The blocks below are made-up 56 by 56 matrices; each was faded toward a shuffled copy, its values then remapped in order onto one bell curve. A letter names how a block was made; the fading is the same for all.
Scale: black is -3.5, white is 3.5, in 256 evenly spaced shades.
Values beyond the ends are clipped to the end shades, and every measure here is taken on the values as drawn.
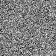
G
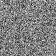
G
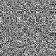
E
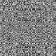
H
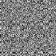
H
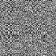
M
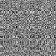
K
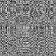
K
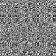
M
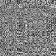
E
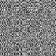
M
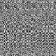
K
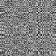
K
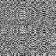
M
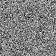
G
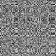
M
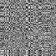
K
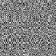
M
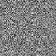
E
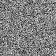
G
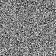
G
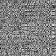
E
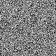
G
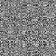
H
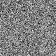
G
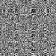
M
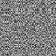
M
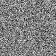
G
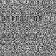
E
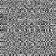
K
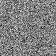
G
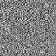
E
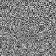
E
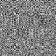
E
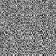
E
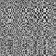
K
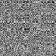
E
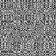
K
